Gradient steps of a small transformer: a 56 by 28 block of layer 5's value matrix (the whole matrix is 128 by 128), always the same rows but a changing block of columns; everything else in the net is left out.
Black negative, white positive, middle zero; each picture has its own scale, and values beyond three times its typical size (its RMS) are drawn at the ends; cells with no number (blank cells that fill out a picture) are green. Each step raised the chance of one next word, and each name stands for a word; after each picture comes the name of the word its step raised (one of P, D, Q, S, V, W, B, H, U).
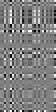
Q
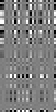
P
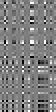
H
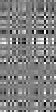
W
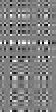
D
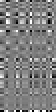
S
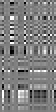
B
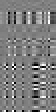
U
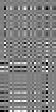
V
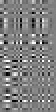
D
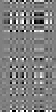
S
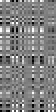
H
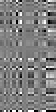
S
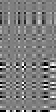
U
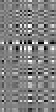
D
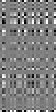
S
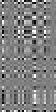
B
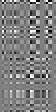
B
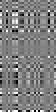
S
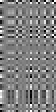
B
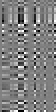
Q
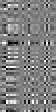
D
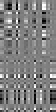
P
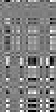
H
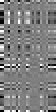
U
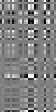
P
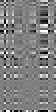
Q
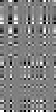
H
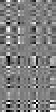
H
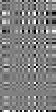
U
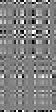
B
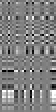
B
